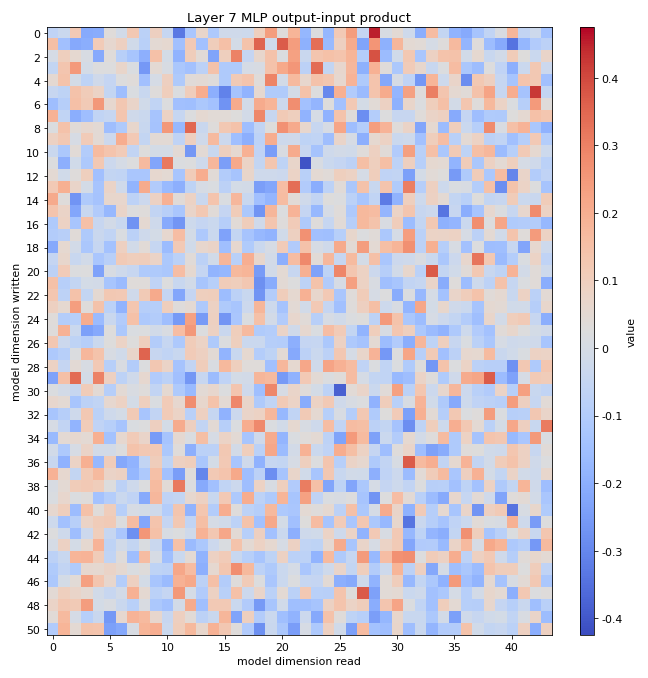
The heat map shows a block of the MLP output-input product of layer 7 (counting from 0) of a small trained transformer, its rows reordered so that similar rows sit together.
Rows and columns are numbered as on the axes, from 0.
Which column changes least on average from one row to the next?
5
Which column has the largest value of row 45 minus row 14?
30
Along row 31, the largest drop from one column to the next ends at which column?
22
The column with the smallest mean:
34
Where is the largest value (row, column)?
0, 28
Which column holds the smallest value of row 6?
15
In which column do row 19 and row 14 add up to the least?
29
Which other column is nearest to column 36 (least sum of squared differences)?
43
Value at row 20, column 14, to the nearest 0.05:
-0.2
